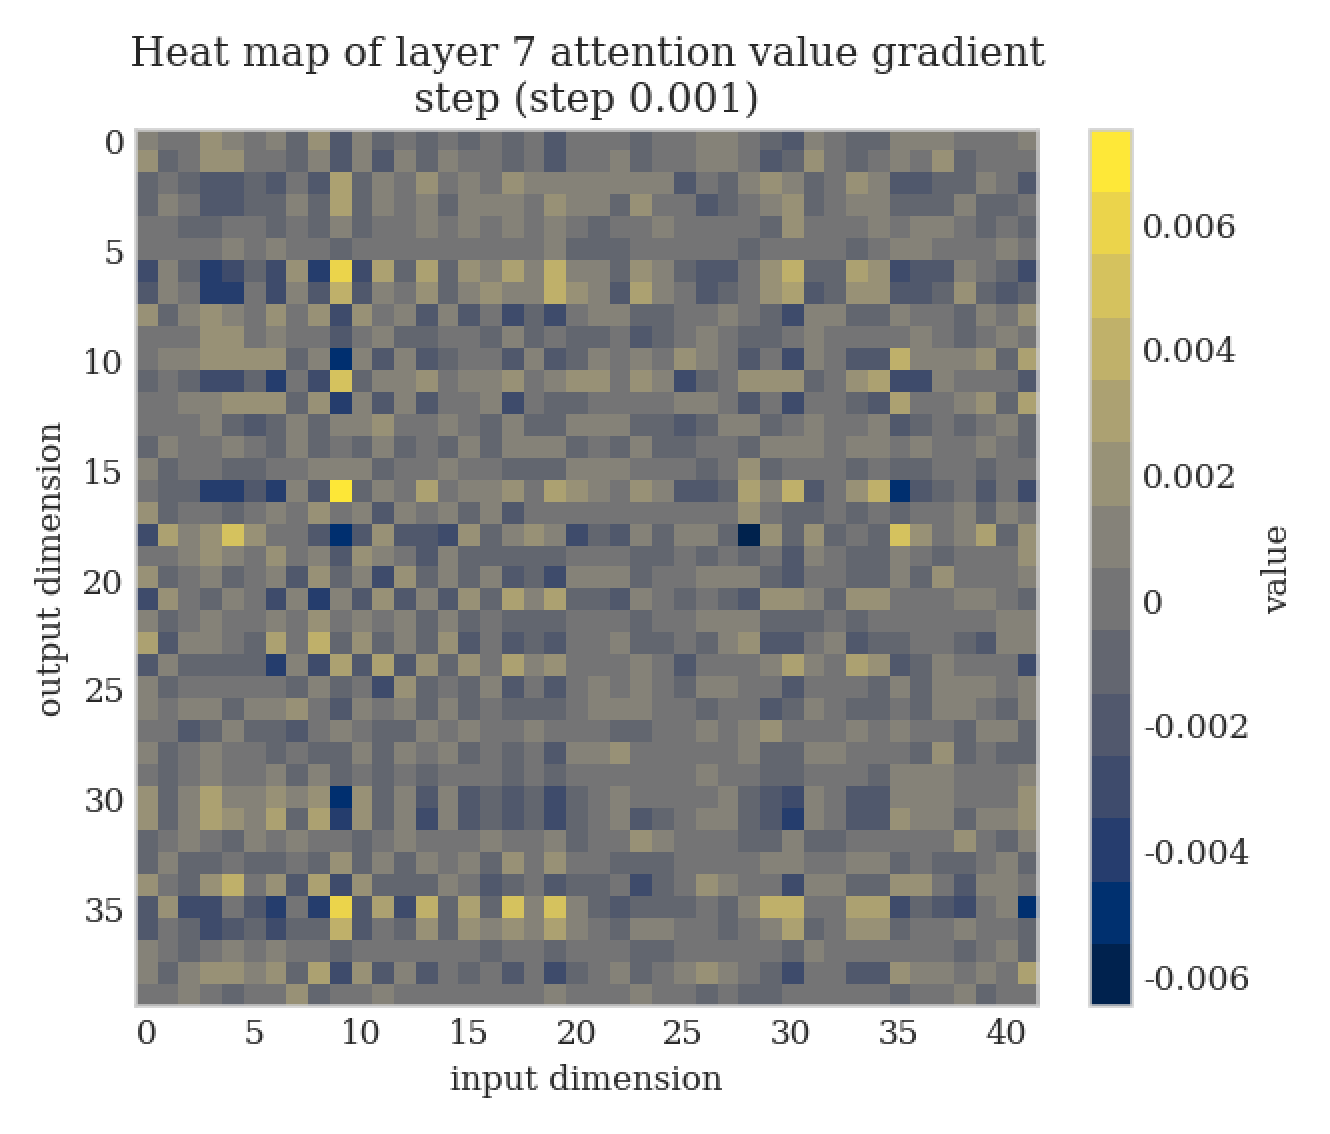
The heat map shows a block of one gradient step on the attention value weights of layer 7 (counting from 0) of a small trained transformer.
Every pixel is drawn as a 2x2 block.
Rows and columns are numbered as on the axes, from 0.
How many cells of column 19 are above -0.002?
28
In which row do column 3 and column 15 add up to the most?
18
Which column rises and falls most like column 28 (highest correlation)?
20
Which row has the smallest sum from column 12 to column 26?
31
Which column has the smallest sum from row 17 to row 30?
9
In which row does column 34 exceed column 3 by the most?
16
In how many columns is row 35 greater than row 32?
18
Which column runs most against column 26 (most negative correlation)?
7
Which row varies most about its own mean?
35
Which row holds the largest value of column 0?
23
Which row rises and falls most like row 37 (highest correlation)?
34
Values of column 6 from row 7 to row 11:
-0.003 0.002 0.001 0.002 -0.004
